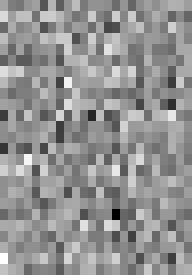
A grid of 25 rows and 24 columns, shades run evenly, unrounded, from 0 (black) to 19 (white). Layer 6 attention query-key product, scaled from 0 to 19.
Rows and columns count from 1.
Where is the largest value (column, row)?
1, 24
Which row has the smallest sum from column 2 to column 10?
6
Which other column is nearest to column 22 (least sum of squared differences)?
18
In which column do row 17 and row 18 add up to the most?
17
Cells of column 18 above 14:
4
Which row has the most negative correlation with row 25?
11
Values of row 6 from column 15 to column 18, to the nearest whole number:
8 11 9 8
